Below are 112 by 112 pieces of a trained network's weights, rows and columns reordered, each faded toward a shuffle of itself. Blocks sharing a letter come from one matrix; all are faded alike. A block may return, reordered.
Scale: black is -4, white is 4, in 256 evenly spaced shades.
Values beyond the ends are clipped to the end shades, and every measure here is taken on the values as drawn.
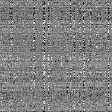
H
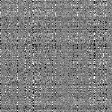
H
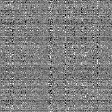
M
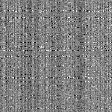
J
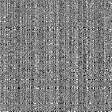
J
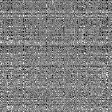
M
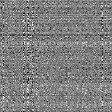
H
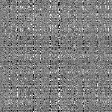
H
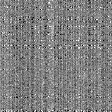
J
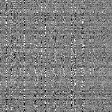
H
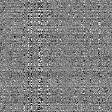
H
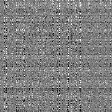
H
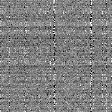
H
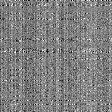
J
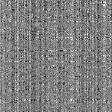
J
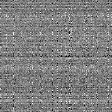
M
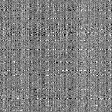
J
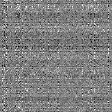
M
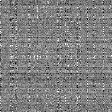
M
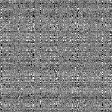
M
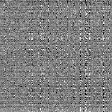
H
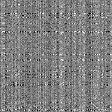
J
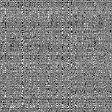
H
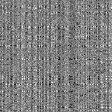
J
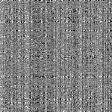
J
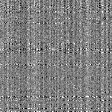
J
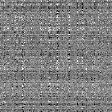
M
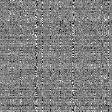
H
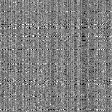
J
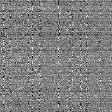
H
